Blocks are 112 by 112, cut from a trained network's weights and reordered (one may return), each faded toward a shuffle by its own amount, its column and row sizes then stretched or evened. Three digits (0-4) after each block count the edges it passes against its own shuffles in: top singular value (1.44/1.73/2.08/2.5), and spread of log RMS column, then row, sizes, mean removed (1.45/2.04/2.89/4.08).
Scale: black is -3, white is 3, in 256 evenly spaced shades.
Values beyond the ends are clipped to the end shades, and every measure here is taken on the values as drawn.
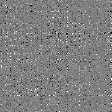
0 3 2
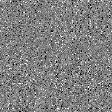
1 2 1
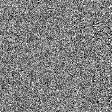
0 2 0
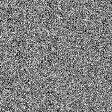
0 1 0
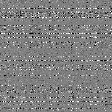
3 2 4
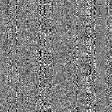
3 4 0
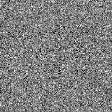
1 1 2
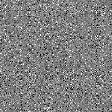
3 2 1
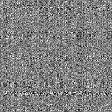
3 0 3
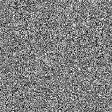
1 1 1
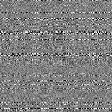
4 0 4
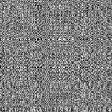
4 2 2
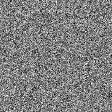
0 1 0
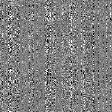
0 4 2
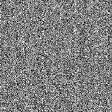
1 1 0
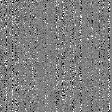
1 4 0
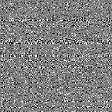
4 2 3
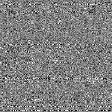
2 1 3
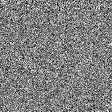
0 0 1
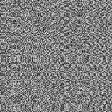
4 1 0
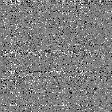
2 2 2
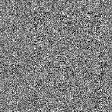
2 2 1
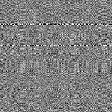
4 0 3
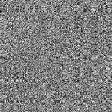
3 1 1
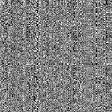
3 3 1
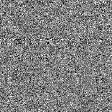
1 1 2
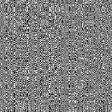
4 4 1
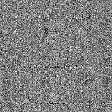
2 1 1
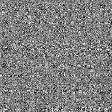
1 1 3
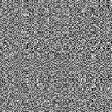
4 2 2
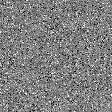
1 0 0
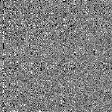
1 3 2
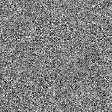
0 1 2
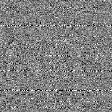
2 1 3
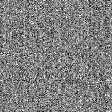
2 0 1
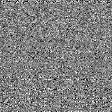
0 0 3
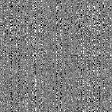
1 4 2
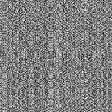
4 1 0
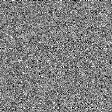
1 1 2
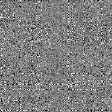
0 3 3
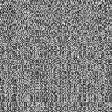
4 0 0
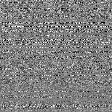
1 0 4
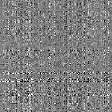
3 3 3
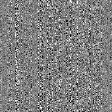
1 4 0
